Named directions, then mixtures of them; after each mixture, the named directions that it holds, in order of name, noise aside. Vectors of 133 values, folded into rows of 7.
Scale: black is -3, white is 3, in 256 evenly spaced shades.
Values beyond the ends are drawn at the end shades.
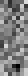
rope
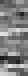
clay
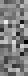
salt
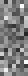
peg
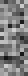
clay, peg, salt.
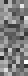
peg.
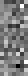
peg, rope, salt.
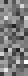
peg.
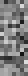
clay, peg, salt.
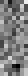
rope.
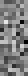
salt.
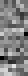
clay, peg.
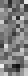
rope.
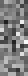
salt.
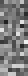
clay, salt.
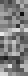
clay, rope, salt.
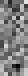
rope.
